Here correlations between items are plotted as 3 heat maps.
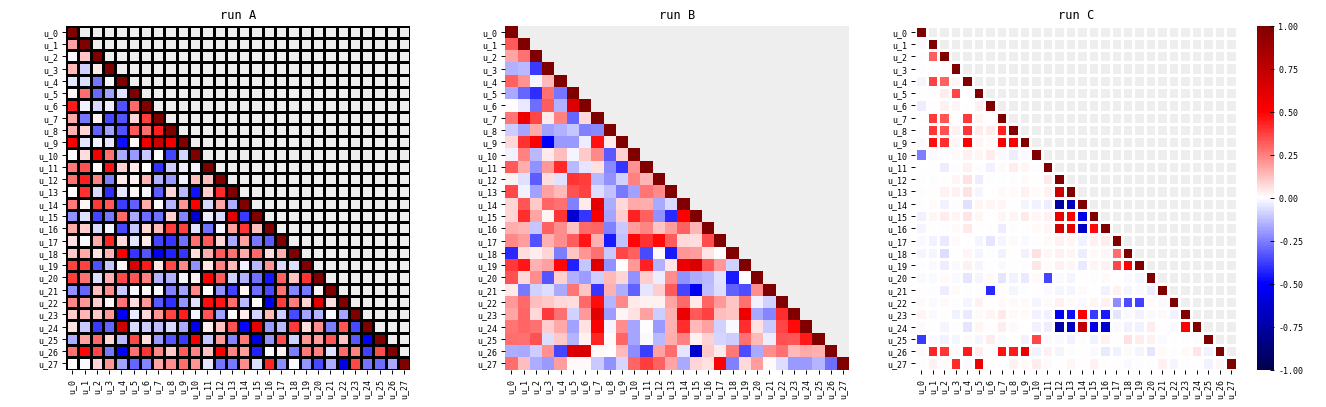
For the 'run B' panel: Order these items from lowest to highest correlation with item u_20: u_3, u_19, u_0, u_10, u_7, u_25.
u_3, u_10, u_7, u_19, u_25, u_0
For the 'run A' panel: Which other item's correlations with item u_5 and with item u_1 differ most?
u_18
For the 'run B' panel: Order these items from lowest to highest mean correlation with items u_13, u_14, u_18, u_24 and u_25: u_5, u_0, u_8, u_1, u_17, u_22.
u_8, u_5, u_17, u_0, u_1, u_22
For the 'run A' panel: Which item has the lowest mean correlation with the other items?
u_15
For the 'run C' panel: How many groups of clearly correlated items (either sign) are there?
7
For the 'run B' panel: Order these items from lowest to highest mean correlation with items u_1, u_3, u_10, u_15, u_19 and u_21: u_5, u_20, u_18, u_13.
u_5, u_20, u_13, u_18
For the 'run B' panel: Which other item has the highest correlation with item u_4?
u_19
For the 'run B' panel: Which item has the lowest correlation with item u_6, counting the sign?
u_15
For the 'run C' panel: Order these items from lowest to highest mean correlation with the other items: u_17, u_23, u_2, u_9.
u_23, u_17, u_2, u_9
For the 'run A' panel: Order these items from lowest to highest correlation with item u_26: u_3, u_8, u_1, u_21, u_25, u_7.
u_3, u_21, u_8, u_7, u_25, u_1
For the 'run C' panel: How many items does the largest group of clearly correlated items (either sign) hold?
7
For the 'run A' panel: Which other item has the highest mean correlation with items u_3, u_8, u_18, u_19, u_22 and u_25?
u_20
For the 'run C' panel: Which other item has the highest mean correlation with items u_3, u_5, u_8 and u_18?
u_27
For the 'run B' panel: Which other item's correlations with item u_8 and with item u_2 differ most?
u_7
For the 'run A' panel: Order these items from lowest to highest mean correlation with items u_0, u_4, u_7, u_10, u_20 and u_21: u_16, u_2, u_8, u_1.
u_16, u_8, u_1, u_2
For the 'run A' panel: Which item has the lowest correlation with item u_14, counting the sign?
u_24
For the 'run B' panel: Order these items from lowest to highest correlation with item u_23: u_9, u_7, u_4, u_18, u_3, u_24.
u_9, u_18, u_4, u_3, u_24, u_7
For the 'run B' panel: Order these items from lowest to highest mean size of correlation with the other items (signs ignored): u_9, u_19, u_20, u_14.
u_20, u_9, u_14, u_19
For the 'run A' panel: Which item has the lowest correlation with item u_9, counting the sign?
u_4
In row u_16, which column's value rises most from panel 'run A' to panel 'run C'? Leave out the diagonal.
u_12
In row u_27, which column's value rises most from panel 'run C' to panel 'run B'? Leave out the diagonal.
u_17
